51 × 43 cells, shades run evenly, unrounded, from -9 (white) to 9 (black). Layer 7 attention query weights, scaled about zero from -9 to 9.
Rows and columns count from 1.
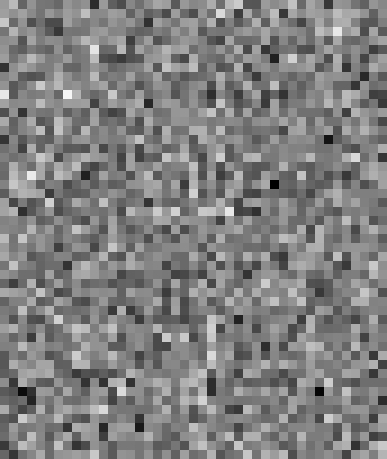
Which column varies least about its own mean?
20
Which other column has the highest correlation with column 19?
21
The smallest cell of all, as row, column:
11, 8
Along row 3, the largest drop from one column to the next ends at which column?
18
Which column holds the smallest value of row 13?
24
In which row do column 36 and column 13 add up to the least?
28
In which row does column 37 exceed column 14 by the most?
16
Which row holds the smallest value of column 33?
7
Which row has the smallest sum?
2
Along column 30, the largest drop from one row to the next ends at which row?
41
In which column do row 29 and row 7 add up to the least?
38
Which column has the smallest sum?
22
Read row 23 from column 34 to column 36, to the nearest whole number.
2 1 -2
